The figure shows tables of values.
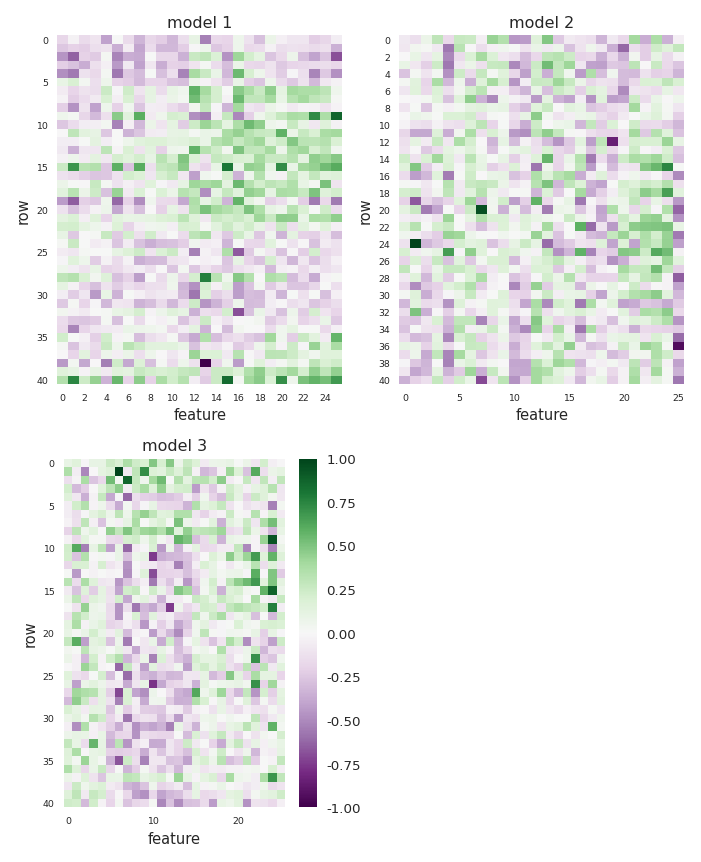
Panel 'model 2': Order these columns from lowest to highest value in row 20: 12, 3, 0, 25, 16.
25, 3, 16, 12, 0
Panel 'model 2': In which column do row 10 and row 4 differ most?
21
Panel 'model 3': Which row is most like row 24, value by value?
35
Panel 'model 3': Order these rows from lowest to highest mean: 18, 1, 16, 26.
26, 18, 16, 1
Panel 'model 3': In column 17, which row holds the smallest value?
40
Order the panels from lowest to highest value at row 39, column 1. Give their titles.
model 2, model 1, model 3
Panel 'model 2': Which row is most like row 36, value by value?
28
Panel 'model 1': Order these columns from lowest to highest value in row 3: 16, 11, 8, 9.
9, 11, 8, 16
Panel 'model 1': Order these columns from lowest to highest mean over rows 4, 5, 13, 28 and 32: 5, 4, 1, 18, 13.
5, 1, 18, 4, 13
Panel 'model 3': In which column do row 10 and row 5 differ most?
2
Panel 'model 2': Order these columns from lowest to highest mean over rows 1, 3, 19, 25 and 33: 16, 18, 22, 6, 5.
18, 16, 22, 5, 6
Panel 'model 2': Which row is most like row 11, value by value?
39
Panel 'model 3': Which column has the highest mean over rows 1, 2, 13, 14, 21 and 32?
22
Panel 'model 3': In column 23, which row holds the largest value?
15
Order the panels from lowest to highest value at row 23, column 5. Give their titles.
model 1, model 3, model 2
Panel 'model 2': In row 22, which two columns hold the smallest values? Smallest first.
17, 19
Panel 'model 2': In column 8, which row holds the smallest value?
7
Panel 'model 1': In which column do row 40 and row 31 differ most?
15
